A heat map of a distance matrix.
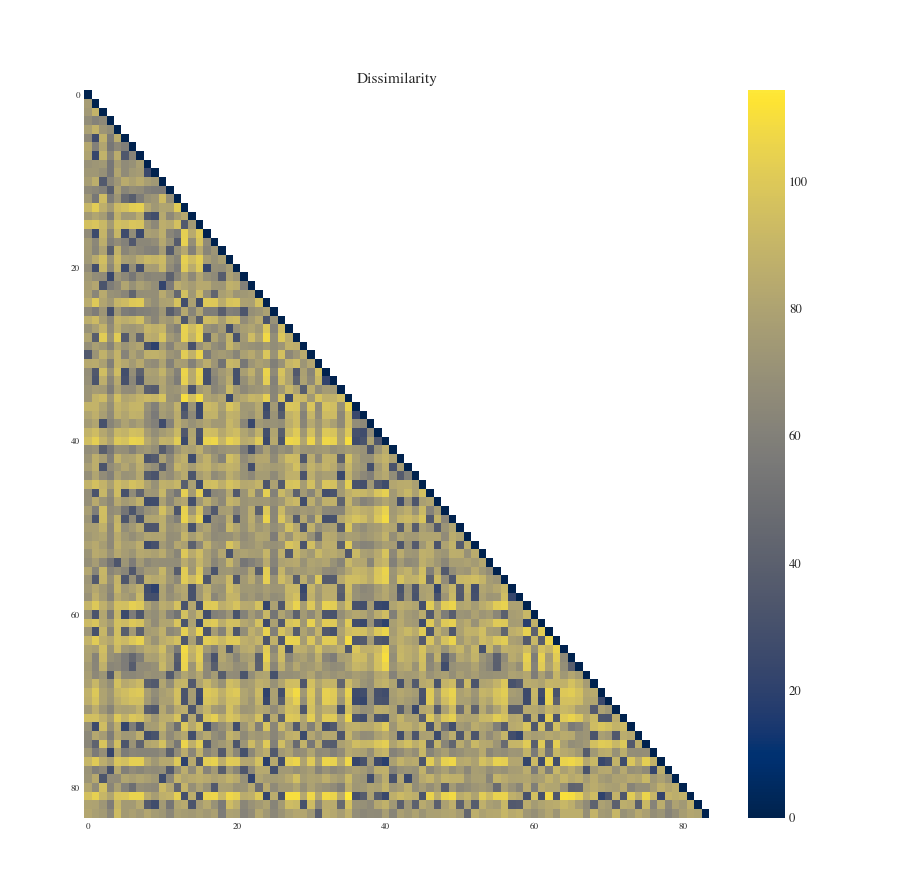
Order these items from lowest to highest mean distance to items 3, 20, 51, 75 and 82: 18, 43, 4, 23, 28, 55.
18, 28, 55, 23, 43, 4
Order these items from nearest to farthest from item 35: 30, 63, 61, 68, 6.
30, 6, 68, 61, 63
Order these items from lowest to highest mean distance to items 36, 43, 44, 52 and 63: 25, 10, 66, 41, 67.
41, 10, 25, 67, 66
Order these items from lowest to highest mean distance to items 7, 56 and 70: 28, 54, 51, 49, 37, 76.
49, 28, 37, 76, 54, 51
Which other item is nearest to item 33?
32
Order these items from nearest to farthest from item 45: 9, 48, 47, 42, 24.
24, 9, 47, 42, 48
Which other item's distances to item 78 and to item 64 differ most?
76
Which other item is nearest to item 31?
83
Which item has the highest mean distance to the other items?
35
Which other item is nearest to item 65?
17
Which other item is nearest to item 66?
48
